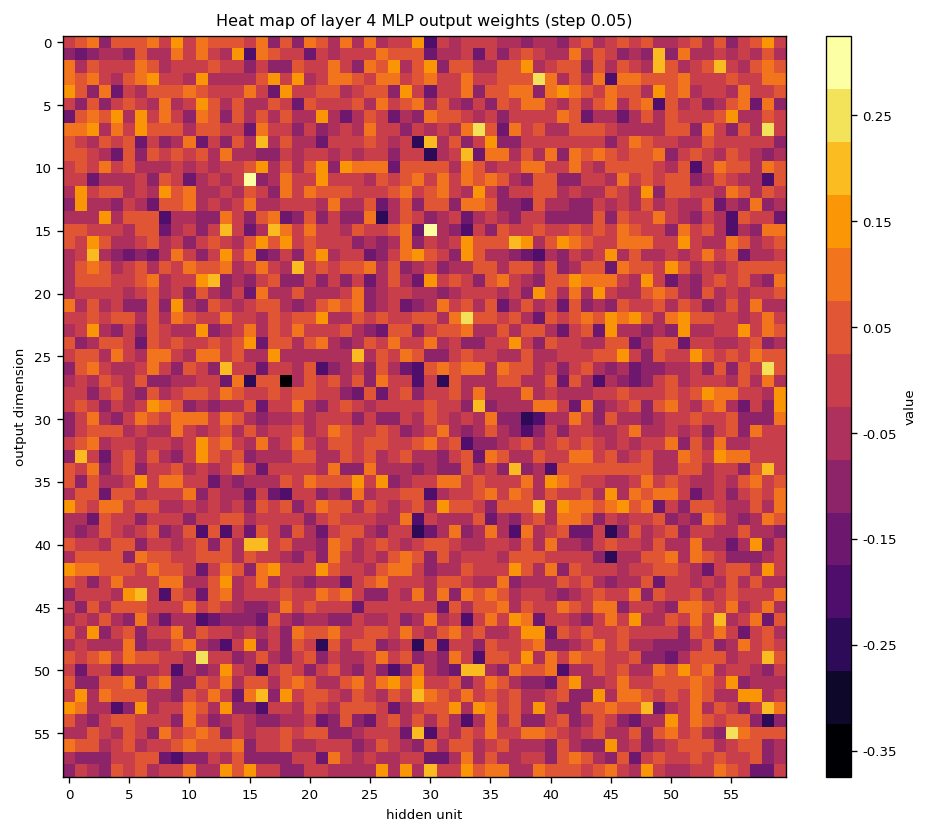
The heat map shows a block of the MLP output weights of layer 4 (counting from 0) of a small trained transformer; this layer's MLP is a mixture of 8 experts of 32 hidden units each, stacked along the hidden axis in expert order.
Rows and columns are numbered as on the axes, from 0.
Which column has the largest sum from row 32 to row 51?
38
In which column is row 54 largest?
50
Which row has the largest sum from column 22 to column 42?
3
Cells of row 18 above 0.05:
8
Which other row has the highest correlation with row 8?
39
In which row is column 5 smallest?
17
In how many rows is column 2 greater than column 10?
25
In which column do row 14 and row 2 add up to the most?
49
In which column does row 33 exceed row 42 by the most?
11
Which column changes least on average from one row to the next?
14
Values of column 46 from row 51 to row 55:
0.1 0.1 0.05 -0.1 -0.05
